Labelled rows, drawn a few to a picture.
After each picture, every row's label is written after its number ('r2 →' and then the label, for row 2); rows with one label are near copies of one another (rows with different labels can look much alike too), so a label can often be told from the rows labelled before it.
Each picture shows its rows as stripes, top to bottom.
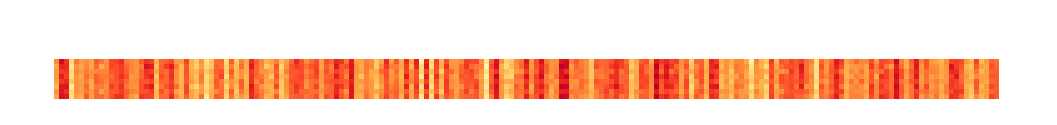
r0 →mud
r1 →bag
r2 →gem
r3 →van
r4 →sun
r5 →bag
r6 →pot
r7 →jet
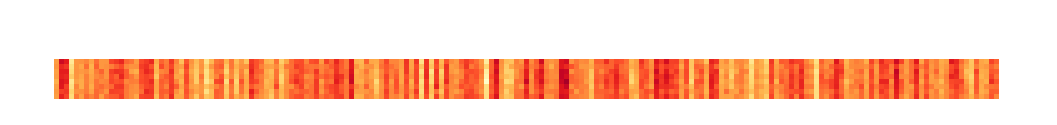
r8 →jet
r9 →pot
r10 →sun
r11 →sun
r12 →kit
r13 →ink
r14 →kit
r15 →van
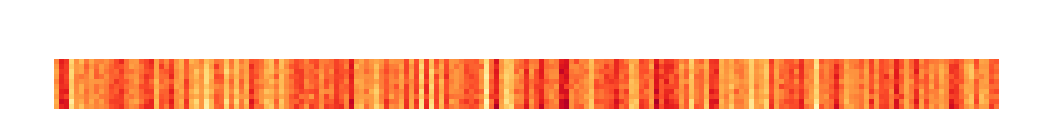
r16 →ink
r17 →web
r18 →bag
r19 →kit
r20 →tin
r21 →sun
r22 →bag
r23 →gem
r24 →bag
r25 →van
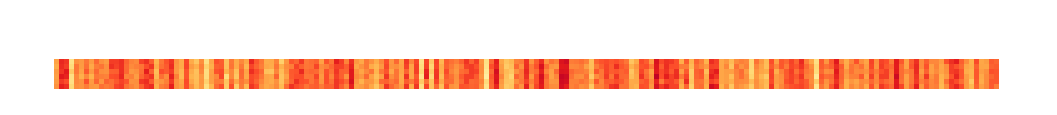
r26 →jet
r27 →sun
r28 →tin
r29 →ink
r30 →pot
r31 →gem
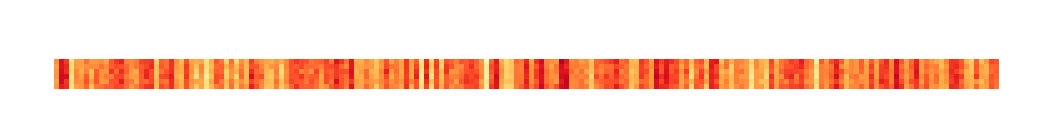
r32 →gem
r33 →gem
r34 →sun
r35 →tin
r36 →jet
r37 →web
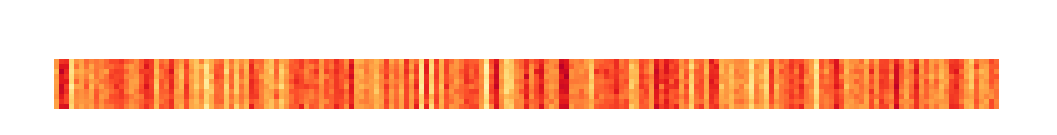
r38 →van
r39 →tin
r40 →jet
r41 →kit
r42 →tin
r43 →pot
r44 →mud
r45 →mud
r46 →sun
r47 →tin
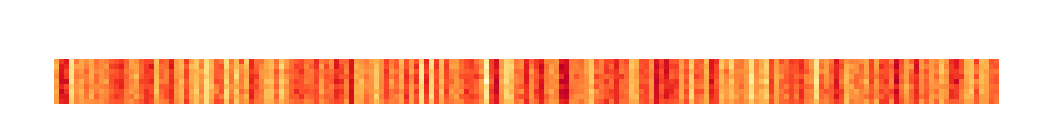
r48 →sun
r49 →sun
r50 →gem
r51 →mud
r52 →jet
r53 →van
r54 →pot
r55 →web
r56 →kit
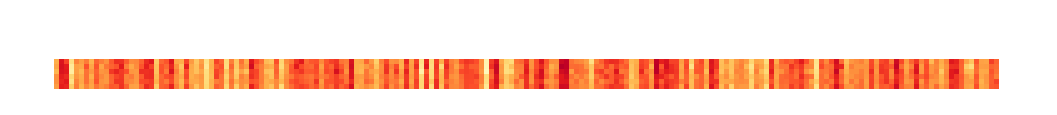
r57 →web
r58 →pot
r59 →jet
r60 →web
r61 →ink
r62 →sun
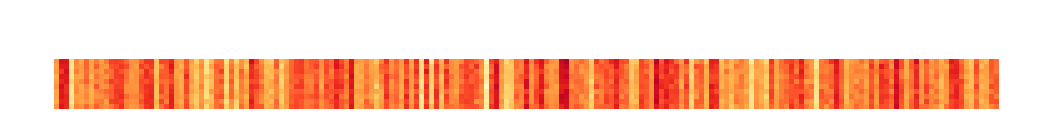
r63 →bag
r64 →jet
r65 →tin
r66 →pot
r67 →kit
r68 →mud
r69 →ink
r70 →gem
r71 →ink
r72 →mud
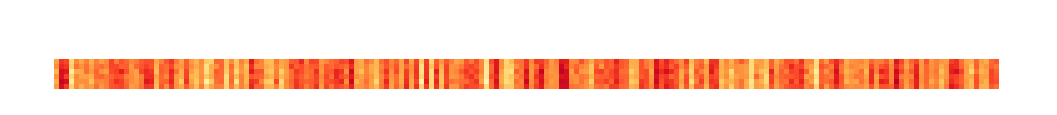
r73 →bag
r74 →tin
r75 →jet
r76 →sun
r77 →kit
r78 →sun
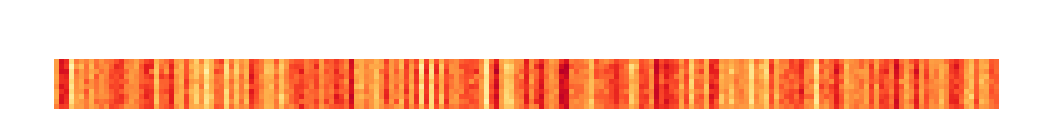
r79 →mud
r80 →ink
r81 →tin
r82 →bag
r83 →pot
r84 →van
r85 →bag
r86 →pot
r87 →sun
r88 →web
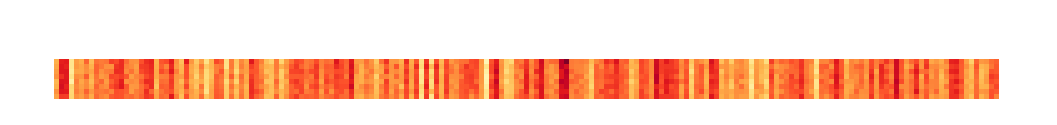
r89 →web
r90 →ink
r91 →ink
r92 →kit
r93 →ink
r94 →sun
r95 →tin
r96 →web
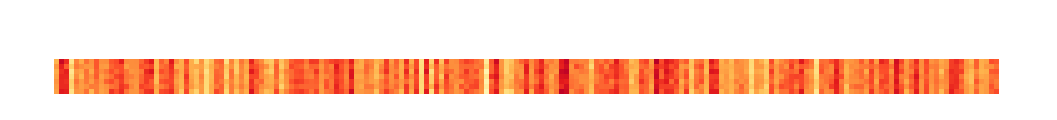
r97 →ink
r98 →mud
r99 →bag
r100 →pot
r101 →tin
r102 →jet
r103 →bag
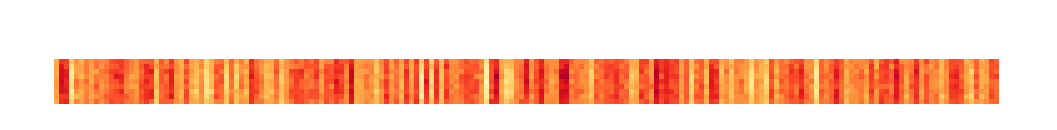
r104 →sun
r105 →kit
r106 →gem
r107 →ink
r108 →mud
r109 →mud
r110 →van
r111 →gem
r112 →pot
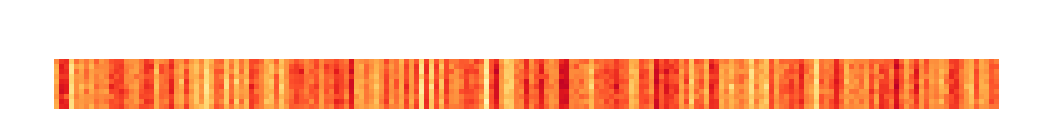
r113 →mud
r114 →ink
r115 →tin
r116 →bag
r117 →kit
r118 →sun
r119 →jet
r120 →van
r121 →kit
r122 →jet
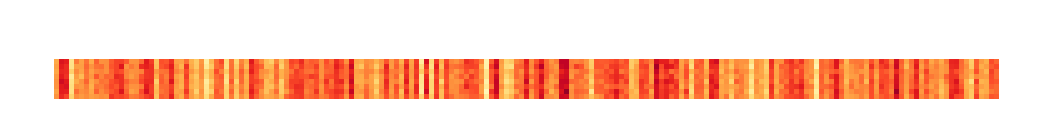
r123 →tin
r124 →van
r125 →bag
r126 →van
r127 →gem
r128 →tin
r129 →mud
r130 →gem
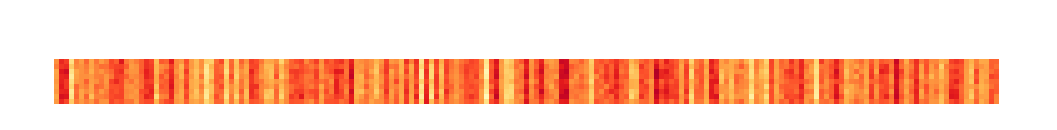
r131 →mud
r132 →kit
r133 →kit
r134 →kit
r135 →gem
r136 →mud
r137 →van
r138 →tin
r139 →mud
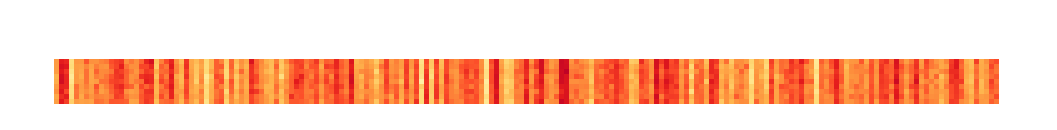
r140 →gem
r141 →jet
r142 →web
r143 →pot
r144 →gem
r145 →jet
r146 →mud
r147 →ink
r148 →sun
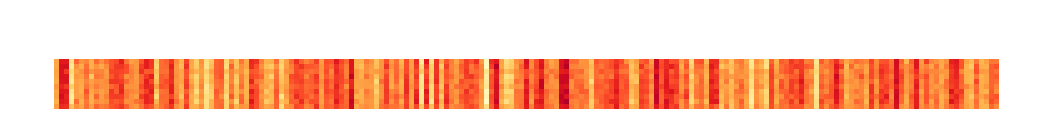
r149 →mud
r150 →pot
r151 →jet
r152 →ink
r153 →gem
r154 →van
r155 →bag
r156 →pot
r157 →bag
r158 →sun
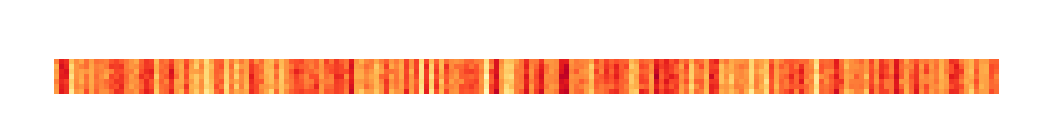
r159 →tin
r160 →kit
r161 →ink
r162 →jet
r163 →sun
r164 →mud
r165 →van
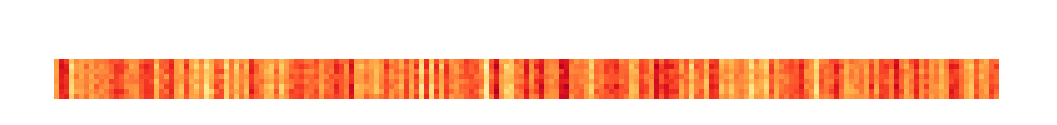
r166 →sun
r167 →pot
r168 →kit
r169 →ink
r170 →gem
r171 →web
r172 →van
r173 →tin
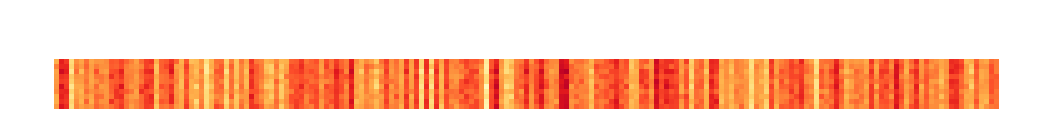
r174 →bag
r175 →tin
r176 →van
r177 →sun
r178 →web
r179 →van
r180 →jet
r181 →ink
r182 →bag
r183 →mud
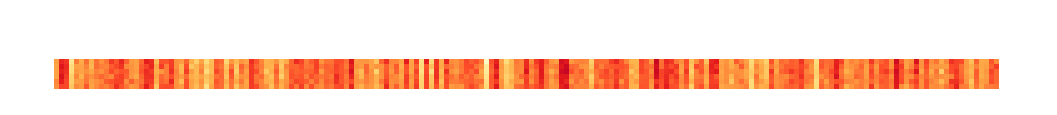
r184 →bag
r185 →ink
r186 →kit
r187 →ink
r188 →gem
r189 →tin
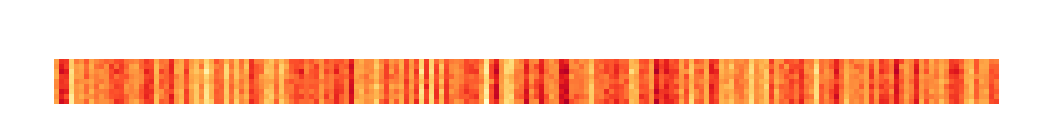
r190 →tin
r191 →sun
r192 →tin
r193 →bag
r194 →gem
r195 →van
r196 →kit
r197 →van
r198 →kit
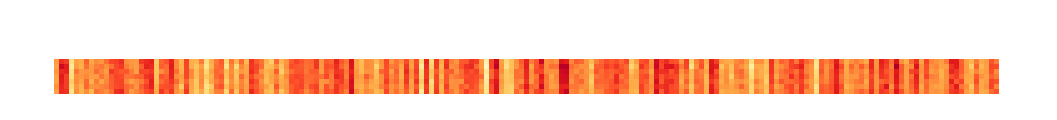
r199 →van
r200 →ink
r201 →jet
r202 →gem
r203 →bag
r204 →van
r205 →ink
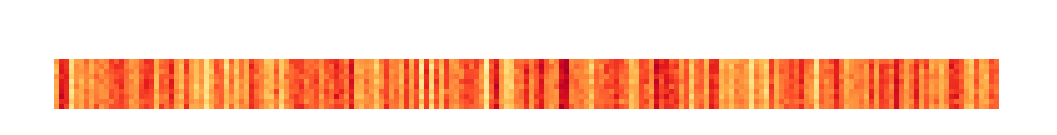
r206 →web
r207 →web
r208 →kit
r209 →sun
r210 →ink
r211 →tin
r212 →jet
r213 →jet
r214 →sun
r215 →pot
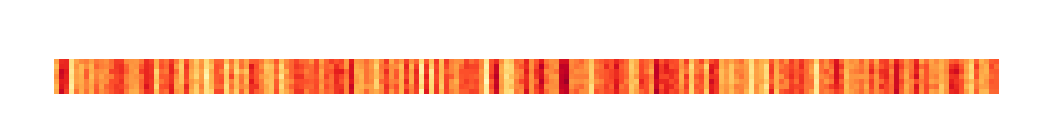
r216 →kit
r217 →web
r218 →jet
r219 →pot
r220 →web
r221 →pot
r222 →mud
